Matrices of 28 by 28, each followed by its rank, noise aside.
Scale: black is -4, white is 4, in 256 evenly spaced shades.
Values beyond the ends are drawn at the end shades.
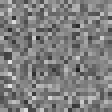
six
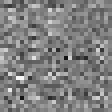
six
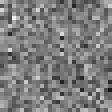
eight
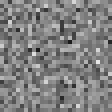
eight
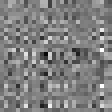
three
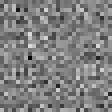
six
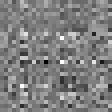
three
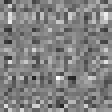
three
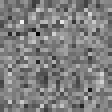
six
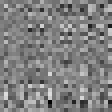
three
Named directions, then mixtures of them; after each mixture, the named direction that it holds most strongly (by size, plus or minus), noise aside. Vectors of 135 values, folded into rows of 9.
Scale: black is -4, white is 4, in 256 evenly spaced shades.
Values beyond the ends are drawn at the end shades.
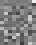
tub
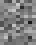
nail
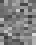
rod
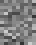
tub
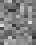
nail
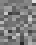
tub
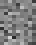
tub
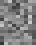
nail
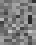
tub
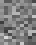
tub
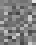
tub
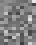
tub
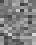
rod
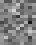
nail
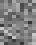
rod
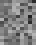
tub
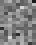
tub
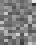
tub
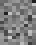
tub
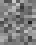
nail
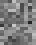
nail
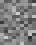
tub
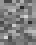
nail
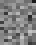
tub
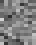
rod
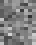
rod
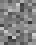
nail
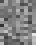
rod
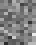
rod
